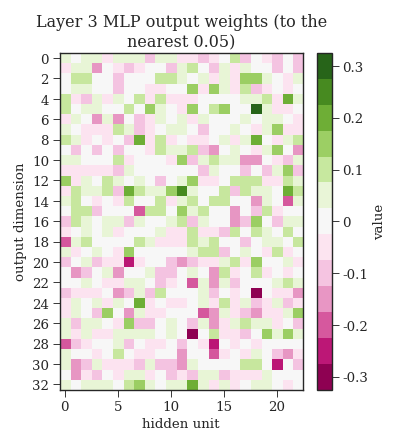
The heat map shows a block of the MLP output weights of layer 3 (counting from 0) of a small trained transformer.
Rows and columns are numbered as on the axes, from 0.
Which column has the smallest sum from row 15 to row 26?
14
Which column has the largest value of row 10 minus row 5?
11
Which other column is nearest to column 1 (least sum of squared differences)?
2
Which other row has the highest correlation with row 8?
4
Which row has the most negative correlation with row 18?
26
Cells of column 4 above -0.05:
23
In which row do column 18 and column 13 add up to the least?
25
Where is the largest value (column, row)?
18, 5
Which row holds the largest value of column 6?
13
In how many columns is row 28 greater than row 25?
8
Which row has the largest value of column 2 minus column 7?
15
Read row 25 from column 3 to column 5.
-0.1 0.15 0
